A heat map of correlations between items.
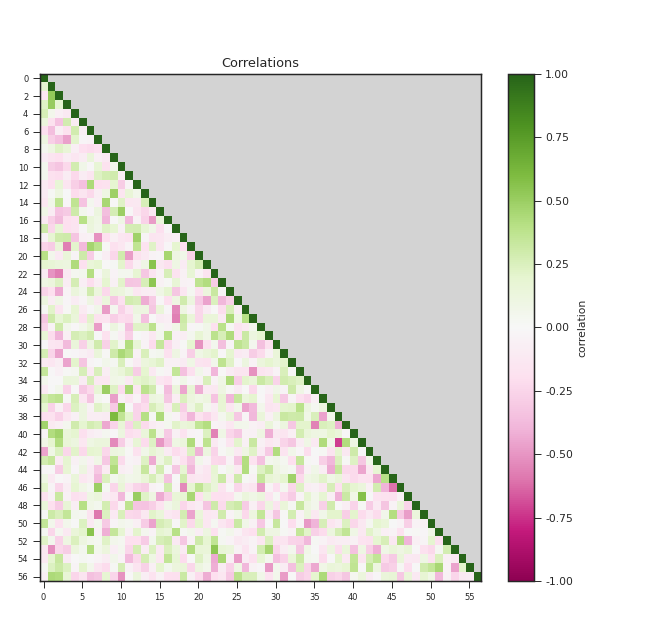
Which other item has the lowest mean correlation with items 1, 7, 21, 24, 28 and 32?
25
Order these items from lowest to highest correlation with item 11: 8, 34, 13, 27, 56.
27, 34, 56, 13, 8
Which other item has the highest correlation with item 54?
23
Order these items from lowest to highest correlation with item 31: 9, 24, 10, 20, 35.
35, 20, 24, 9, 10
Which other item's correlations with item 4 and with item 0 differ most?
42
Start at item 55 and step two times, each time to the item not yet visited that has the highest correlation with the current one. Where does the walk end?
6
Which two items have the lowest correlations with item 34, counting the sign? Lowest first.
50, 52
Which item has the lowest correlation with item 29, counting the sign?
55
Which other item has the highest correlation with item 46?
7
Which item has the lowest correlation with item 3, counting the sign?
19
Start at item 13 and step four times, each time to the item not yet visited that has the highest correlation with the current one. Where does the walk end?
10
